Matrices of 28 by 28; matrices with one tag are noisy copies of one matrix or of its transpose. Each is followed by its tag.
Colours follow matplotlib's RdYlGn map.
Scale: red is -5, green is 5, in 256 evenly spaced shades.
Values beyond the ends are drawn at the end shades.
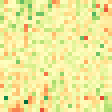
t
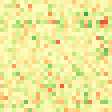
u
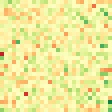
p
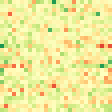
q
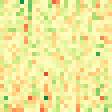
t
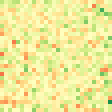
p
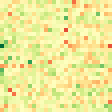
q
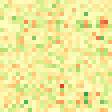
u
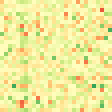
u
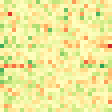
q
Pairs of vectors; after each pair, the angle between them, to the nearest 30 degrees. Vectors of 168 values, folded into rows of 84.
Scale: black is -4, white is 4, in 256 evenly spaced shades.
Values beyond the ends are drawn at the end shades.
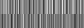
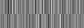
120 degrees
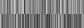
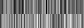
150 degrees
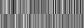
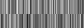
60 degrees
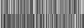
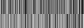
120 degrees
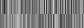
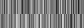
60 degrees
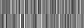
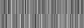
60 degrees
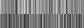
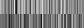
30 degrees
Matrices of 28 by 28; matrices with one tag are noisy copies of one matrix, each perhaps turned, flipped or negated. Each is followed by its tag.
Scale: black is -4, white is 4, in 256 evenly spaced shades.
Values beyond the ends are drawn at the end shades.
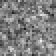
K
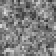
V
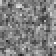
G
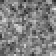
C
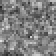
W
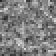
G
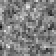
V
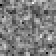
G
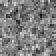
K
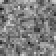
C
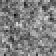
K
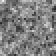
C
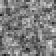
V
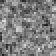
C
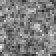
C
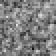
K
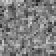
W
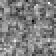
K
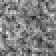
K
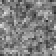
V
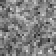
K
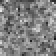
C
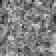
W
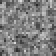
G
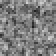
G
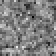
V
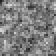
V
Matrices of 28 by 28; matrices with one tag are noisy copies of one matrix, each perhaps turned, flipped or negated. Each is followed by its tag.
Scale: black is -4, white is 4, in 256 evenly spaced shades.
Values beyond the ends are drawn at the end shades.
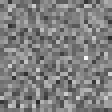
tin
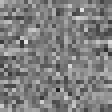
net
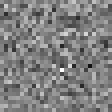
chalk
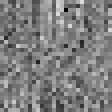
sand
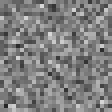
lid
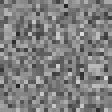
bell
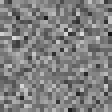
tin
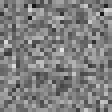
lid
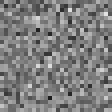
chalk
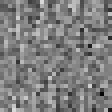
net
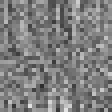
sand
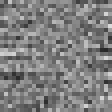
sand
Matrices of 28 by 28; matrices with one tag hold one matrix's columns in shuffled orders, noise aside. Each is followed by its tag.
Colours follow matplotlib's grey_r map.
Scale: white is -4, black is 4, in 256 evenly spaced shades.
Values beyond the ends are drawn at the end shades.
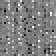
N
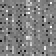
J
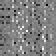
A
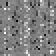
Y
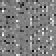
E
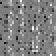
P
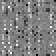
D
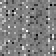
A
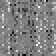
D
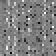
J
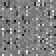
Y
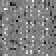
Y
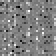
E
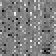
N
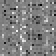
A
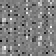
J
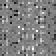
A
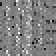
Y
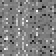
E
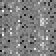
E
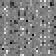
Y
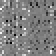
Y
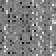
P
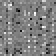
N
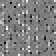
P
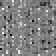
Y
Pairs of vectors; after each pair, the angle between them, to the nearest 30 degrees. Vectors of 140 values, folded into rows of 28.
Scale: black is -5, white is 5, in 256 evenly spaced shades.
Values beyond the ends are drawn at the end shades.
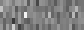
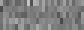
120 degrees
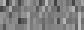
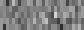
60 degrees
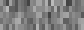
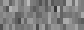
150 degrees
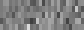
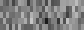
120 degrees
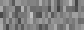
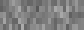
120 degrees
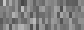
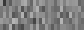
150 degrees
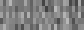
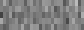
150 degrees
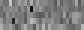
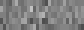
120 degrees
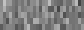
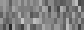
60 degrees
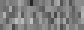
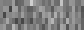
150 degrees
